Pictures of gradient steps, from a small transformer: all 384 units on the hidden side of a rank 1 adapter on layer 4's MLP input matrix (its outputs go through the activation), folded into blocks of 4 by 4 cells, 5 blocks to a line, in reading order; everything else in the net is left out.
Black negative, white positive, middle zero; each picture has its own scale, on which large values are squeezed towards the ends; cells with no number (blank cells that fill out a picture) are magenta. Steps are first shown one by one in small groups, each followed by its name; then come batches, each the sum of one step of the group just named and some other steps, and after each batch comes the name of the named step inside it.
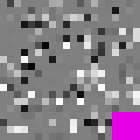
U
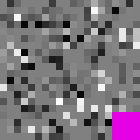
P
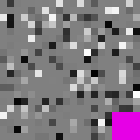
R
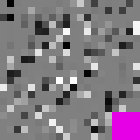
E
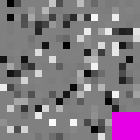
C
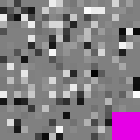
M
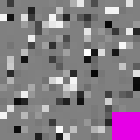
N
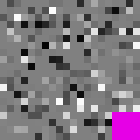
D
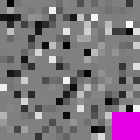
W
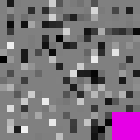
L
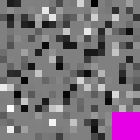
C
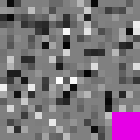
E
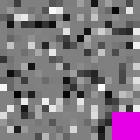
D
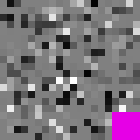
E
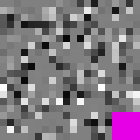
U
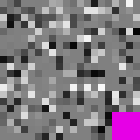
M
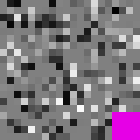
P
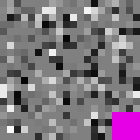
M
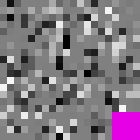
C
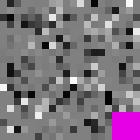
C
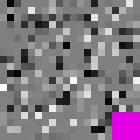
C
